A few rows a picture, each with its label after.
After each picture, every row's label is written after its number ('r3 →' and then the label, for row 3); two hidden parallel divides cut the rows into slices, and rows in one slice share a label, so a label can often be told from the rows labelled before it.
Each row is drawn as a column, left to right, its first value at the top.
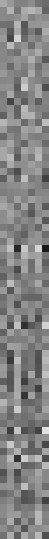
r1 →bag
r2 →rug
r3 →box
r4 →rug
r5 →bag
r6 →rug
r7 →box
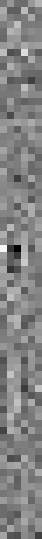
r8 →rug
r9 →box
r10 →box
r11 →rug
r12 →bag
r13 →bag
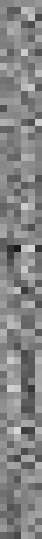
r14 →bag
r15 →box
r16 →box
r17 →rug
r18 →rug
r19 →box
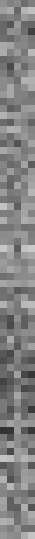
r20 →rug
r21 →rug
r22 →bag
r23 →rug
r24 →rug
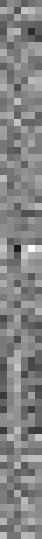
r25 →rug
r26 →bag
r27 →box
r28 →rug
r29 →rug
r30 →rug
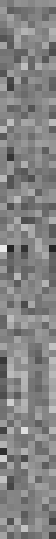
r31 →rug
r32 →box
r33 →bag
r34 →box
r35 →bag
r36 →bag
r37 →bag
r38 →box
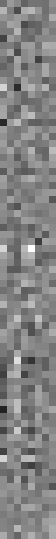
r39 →rug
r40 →bag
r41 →box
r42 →rug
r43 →rug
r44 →bag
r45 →bag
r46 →bag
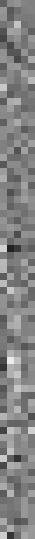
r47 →rug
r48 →box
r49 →box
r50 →bag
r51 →bag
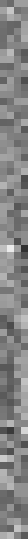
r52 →rug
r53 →rug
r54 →bag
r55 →box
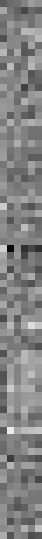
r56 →rug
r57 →box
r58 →bag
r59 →box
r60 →box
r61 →box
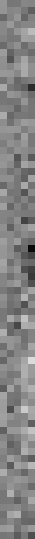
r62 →bag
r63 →bag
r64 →bag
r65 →box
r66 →box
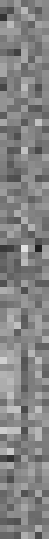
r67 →box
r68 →box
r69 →box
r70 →rug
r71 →bag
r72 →box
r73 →bag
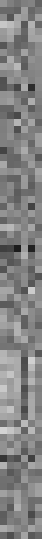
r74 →box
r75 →box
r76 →box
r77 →rug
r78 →box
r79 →bag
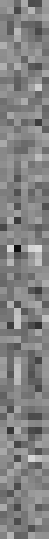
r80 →bag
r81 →rug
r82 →box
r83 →bag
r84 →rug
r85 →rug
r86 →bag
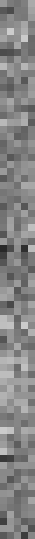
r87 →box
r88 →box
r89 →bag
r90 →box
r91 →bag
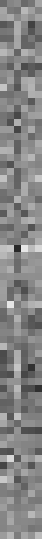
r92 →rug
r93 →rug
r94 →box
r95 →rug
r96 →rug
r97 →rug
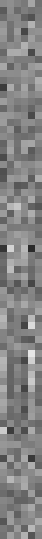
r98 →box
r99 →rug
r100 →bag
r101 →rug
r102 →box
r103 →bag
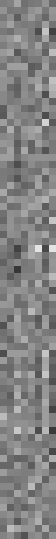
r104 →bag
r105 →bag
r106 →box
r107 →bag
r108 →bag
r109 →rug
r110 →box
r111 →rug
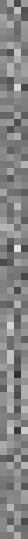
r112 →bag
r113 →box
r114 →rug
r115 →box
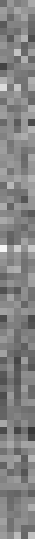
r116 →rug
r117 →bag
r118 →rug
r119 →bag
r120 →rug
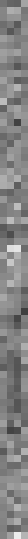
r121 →bag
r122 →rug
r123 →rug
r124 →bag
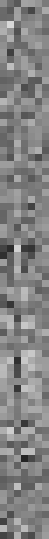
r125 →box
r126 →box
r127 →rug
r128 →box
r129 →box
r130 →bag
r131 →bag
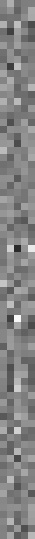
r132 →bag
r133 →rug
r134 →box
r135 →bag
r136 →rug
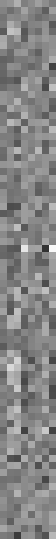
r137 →bag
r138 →box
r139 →box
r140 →rug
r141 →bag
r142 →bag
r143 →box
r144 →rug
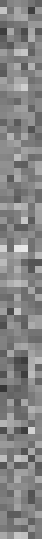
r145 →rug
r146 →bag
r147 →rug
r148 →rug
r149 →box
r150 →bag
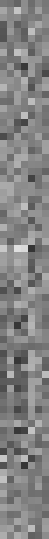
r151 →rug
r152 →bag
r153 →rug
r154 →rug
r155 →box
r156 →bag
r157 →bag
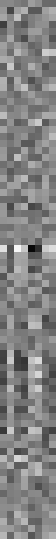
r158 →rug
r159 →box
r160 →rug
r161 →rug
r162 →box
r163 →box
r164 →rug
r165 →rug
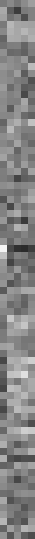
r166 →rug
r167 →box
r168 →box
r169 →box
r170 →box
